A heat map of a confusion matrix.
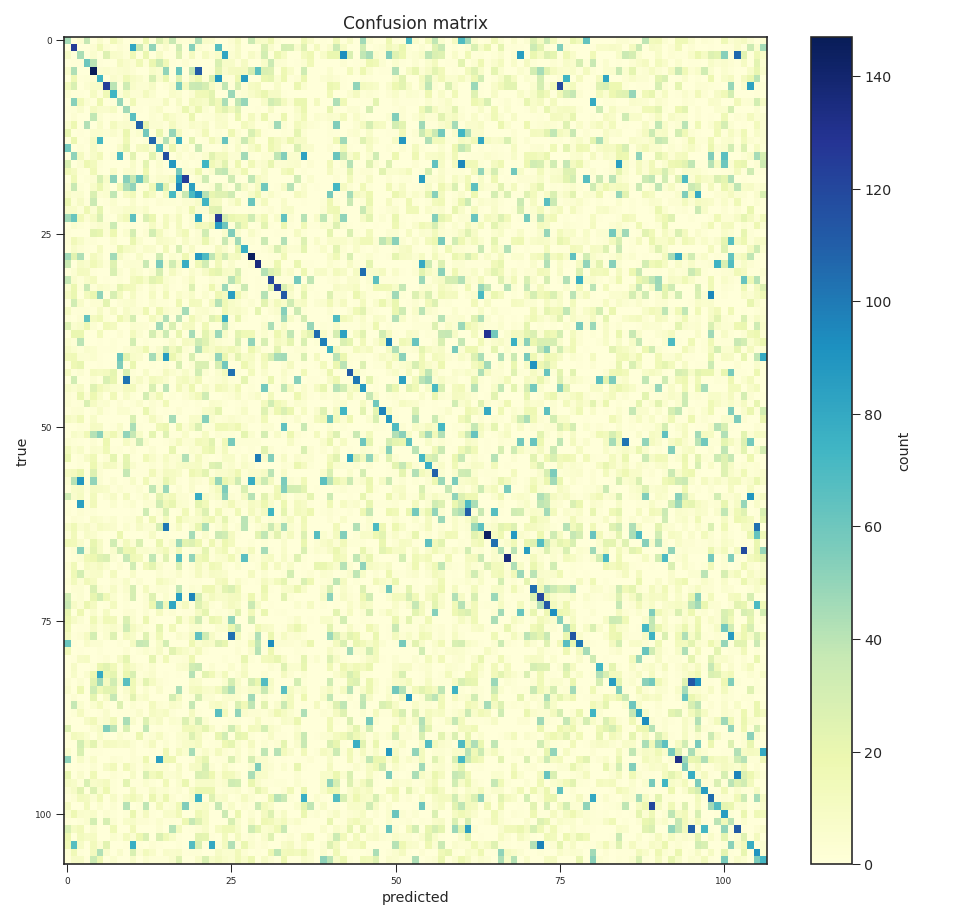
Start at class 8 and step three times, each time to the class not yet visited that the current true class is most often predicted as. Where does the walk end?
23
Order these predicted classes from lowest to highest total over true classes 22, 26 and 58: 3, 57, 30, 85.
85, 3, 30, 57
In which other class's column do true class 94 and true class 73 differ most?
16
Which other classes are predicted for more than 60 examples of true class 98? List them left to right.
20, 36, 41, 80
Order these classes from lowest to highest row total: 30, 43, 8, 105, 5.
105, 8, 30, 43, 5
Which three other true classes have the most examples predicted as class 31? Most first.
78, 61, 54
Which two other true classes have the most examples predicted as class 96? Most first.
83, 20
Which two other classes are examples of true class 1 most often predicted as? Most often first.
10, 23
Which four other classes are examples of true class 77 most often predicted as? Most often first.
25, 101, 89, 20
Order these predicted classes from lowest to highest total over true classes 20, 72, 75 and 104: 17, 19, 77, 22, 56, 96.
77, 56, 17, 22, 96, 19
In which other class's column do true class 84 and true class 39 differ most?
49
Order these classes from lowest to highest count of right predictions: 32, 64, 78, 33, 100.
100, 78, 33, 32, 64
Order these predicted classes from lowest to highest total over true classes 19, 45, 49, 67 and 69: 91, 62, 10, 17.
91, 10, 62, 17
